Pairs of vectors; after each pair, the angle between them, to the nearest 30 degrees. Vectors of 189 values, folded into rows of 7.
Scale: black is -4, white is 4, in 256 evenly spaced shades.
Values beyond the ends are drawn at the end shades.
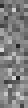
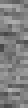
120 degrees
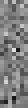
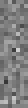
150 degrees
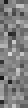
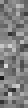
60 degrees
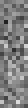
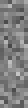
60 degrees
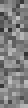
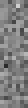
120 degrees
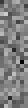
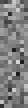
60 degrees
